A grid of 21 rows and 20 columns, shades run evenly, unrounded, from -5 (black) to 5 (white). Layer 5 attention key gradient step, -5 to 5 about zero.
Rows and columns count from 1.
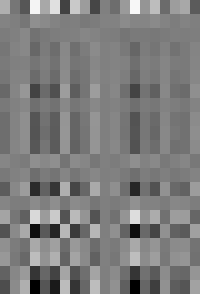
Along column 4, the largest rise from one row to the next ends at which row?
18
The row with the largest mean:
1
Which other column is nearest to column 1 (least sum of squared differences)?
19
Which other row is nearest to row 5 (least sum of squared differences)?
8
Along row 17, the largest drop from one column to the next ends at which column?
4
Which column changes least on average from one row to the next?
11
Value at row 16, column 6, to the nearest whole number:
3
